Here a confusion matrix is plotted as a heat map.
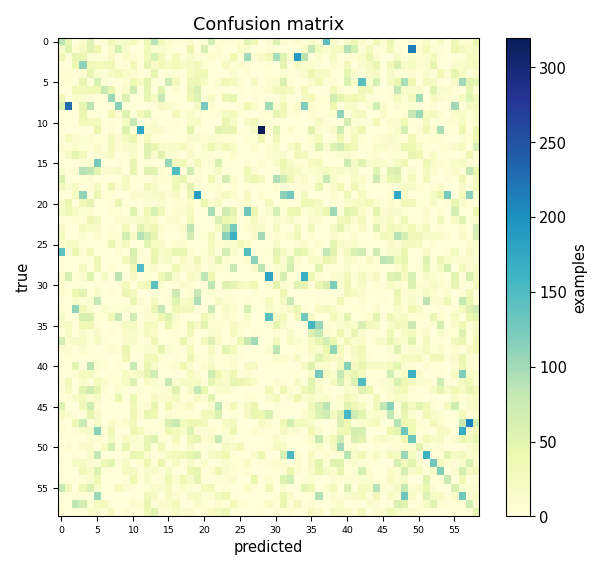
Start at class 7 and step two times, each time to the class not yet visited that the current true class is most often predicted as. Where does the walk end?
39
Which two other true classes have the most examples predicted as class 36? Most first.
41, 35
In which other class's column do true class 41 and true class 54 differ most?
49
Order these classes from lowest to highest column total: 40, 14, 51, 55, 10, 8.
8, 14, 55, 51, 10, 40
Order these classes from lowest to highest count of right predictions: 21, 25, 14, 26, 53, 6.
25, 14, 6, 21, 53, 26
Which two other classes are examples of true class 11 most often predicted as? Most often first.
28, 53
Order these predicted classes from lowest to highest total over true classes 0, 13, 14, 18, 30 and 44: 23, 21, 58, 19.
19, 23, 58, 21
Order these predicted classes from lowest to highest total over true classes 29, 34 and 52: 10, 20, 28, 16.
28, 16, 10, 20
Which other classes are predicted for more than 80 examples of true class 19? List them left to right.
3, 31, 32, 47, 54, 57
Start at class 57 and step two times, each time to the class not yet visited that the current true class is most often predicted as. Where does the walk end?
33
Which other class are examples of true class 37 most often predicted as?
27
